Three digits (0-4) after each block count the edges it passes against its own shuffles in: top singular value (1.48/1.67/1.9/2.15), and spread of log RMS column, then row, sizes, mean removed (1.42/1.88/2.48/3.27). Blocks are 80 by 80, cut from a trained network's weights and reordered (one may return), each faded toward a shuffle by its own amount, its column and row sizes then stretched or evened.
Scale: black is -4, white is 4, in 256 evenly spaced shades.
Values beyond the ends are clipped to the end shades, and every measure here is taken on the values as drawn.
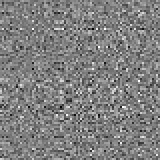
4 2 3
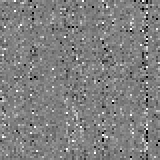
1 3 0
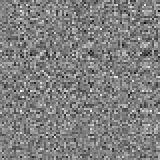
4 1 3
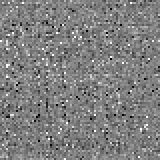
0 1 0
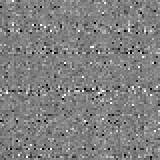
0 0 3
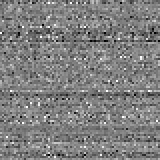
3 0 3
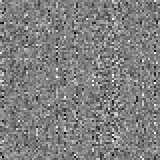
1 3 0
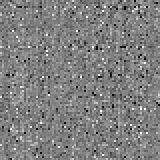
0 1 1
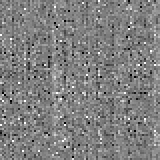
1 2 1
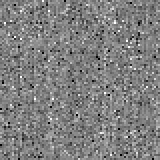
0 0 0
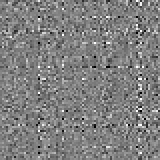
4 3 3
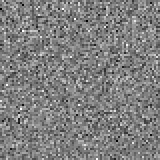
0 0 1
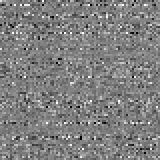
0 0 4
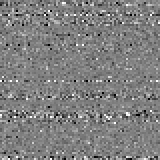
1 0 4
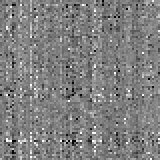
3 3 2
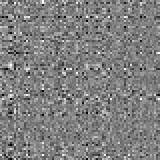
4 3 3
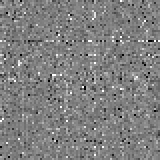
0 1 2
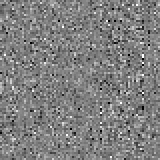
0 3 1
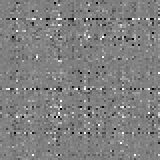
2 2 3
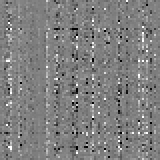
2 4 1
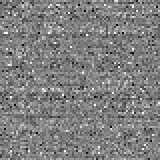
1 0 1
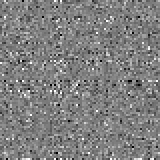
1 2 3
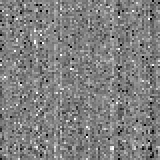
2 2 0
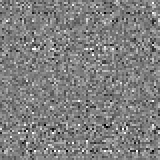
3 2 3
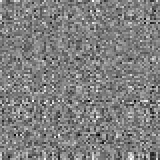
4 2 3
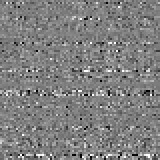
3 1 4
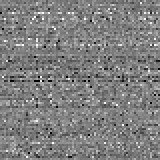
3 0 3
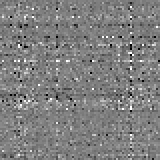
2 2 3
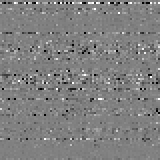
3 0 4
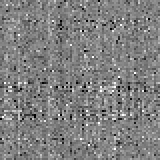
2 1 2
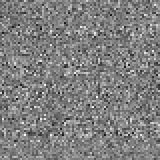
0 0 3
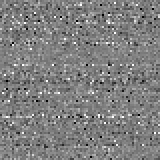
0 0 3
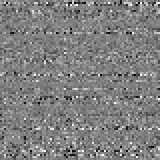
1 1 4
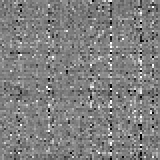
2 3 0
